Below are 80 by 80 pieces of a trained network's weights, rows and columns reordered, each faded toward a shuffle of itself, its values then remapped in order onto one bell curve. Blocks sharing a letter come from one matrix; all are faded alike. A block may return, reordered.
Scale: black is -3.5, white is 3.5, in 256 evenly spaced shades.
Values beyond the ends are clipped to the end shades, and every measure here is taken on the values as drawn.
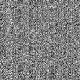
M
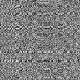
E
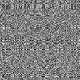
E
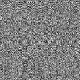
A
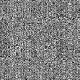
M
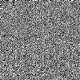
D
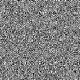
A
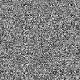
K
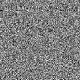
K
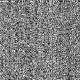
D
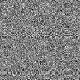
A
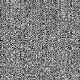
M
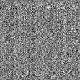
M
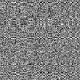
E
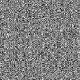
A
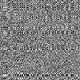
E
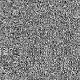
K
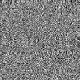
A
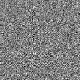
A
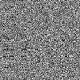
K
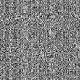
M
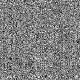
D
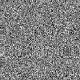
K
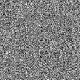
K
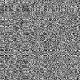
E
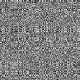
E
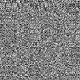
A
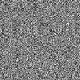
A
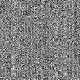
M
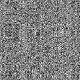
M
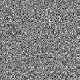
A
